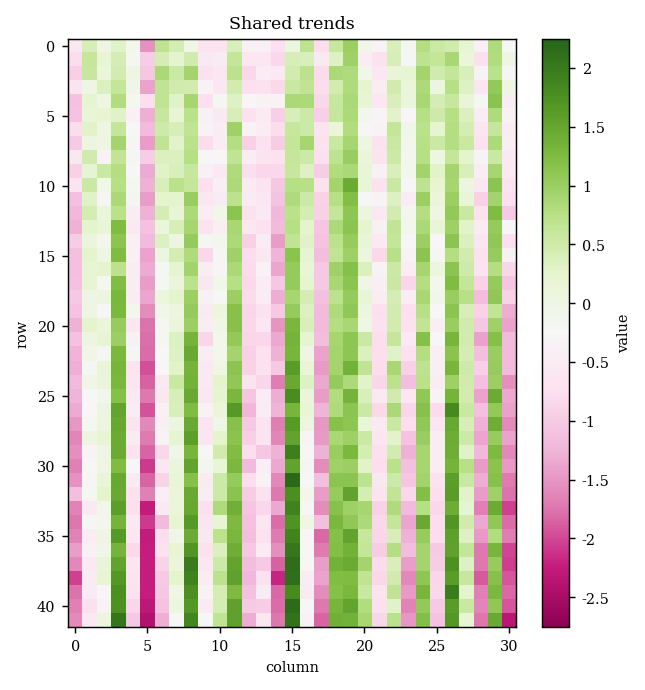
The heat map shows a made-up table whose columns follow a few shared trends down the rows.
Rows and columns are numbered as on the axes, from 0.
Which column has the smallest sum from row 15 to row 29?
5
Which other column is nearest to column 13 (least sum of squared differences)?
21
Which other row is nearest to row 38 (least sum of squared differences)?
37
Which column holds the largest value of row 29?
15
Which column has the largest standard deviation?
30
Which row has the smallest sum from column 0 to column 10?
40
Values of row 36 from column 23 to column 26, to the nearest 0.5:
-1 1 -1 1.5
